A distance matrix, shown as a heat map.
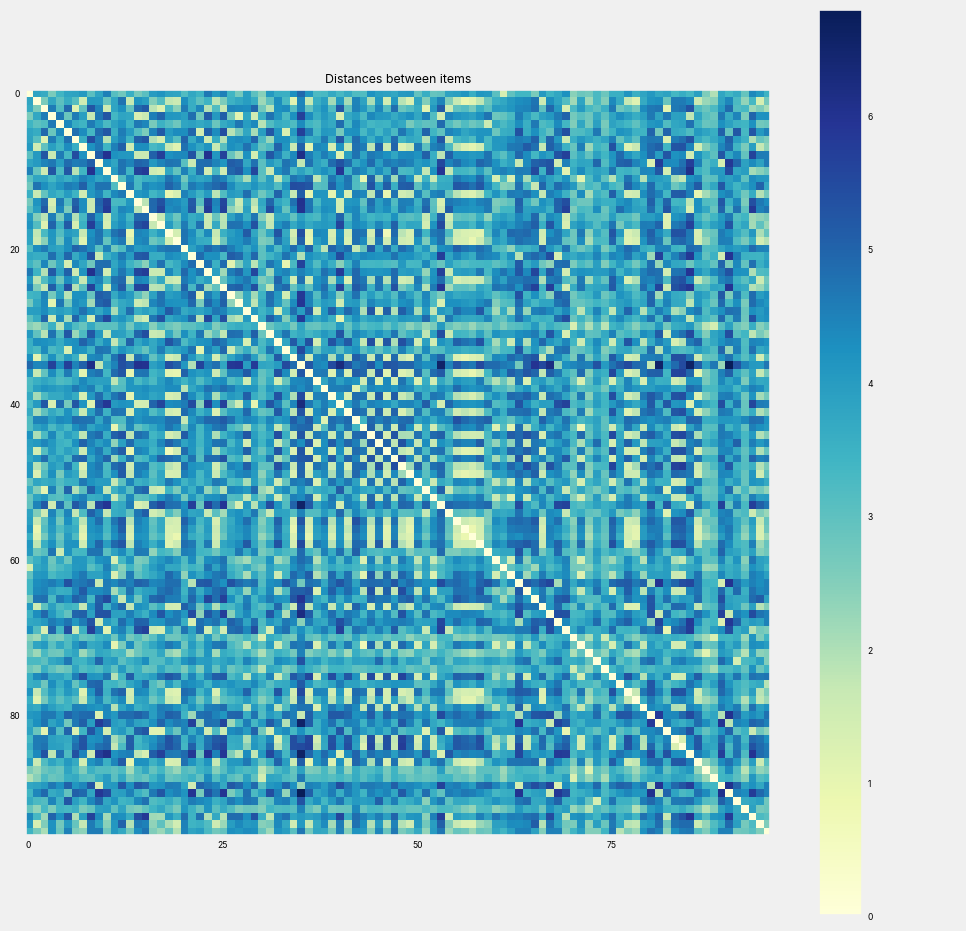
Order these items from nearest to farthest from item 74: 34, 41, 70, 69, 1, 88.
70, 88, 1, 34, 41, 69
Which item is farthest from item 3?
35
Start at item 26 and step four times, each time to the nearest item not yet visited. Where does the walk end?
29
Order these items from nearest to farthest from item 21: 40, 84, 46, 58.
46, 58, 84, 40
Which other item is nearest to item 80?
9
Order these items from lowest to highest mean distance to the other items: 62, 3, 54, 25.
54, 62, 3, 25
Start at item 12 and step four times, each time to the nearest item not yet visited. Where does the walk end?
88
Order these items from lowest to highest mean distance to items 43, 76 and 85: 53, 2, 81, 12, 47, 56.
53, 47, 12, 81, 2, 56
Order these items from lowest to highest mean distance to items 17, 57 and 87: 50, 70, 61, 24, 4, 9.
24, 70, 4, 61, 50, 9
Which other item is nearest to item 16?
82
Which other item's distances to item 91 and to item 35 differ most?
73
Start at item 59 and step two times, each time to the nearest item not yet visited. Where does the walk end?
30
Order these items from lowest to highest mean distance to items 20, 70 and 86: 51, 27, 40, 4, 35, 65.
4, 51, 27, 40, 65, 35
